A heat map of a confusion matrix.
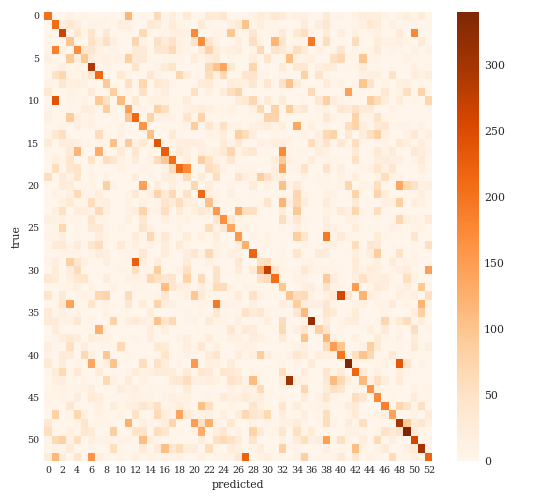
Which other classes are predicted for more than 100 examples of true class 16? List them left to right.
4, 7, 32
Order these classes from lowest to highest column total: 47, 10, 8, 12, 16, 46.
10, 47, 46, 8, 12, 16
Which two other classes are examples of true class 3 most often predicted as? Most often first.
36, 21
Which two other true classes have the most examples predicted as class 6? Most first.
52, 41
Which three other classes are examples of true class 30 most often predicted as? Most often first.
52, 29, 15
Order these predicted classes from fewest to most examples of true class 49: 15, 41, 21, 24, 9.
41, 24, 15, 9, 21
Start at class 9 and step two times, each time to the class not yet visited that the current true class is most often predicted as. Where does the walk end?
48
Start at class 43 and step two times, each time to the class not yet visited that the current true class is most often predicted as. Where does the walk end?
40
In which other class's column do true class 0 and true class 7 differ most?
11
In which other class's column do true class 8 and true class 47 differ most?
18
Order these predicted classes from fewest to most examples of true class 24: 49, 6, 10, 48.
10, 49, 6, 48
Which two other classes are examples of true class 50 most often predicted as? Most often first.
38, 13
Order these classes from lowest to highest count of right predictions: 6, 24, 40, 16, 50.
24, 40, 16, 50, 6
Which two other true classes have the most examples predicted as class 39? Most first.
43, 14
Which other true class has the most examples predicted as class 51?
34
